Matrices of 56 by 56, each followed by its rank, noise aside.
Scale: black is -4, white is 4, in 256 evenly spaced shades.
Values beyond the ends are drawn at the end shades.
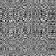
four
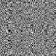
seven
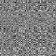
four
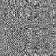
seven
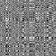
four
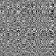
four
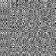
five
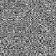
six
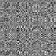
five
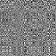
five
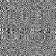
four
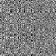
four
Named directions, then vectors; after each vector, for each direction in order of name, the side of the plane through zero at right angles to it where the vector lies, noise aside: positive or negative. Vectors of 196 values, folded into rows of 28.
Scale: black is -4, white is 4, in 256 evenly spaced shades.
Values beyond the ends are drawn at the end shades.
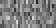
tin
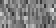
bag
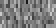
positive, negative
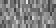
negative, positive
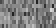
positive, positive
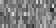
negative, negative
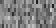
positive, positive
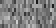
positive, positive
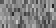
positive, positive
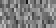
positive, negative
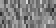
negative, positive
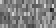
negative, negative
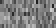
positive, positive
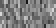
positive, negative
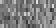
negative, negative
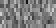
positive, negative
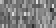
negative, negative
